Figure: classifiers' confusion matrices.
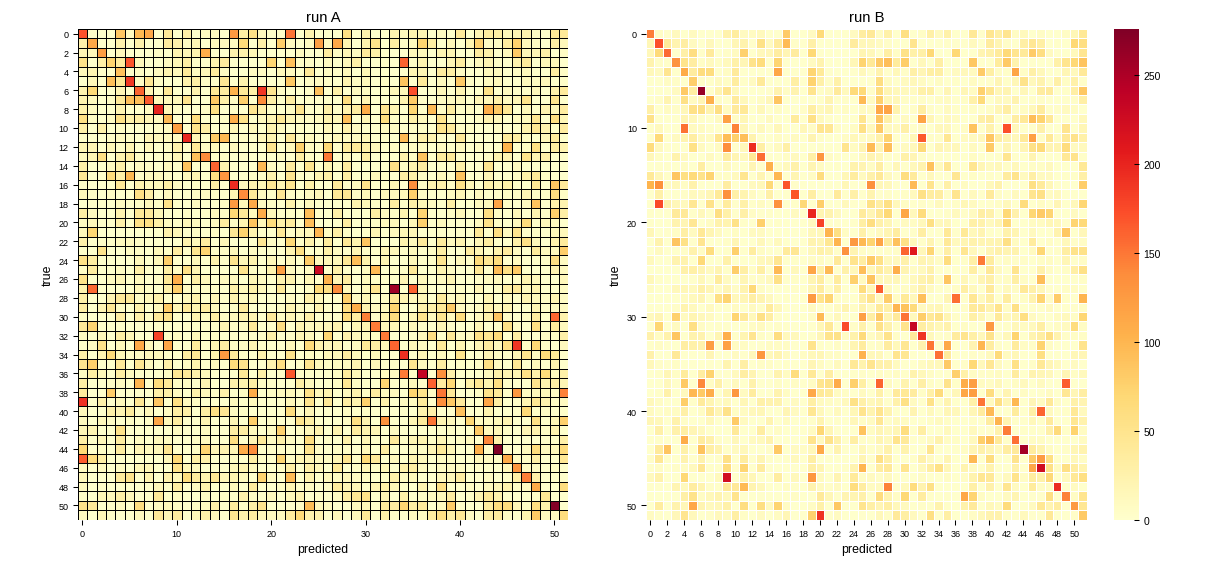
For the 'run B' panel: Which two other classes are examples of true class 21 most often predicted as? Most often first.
49, 22
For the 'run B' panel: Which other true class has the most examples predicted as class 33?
14
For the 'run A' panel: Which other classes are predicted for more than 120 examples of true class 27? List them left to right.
1, 33, 35
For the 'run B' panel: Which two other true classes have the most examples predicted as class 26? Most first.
16, 12
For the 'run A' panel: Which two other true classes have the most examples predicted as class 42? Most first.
44, 1
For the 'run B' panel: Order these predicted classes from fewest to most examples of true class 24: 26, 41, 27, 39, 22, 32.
41, 32, 22, 27, 26, 39
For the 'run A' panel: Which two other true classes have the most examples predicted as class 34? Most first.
3, 36
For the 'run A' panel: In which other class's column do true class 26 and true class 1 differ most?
25
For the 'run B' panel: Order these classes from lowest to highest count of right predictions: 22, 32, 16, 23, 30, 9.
22, 9, 23, 30, 16, 32
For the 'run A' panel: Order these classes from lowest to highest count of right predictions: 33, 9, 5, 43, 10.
9, 10, 43, 33, 5
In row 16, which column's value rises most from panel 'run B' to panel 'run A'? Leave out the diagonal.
35
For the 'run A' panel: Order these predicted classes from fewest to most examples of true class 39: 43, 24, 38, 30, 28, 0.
28, 24, 30, 43, 38, 0
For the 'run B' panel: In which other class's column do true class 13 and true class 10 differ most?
4
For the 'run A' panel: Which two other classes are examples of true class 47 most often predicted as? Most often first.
22, 19
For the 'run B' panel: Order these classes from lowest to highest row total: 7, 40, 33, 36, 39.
36, 7, 40, 39, 33
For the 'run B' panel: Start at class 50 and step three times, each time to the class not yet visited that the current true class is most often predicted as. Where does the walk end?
30
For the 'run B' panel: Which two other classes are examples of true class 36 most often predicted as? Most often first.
7, 17
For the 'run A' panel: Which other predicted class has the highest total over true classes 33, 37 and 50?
6
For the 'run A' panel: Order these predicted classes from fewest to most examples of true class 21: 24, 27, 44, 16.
24, 27, 16, 44
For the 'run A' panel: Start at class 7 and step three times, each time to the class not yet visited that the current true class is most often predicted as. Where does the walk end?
29
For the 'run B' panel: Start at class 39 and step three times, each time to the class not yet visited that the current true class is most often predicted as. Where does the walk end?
15
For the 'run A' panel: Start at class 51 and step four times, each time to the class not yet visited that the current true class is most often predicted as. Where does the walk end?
10
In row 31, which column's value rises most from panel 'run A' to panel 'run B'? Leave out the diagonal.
23
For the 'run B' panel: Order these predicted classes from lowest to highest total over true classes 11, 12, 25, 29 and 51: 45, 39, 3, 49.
3, 39, 49, 45
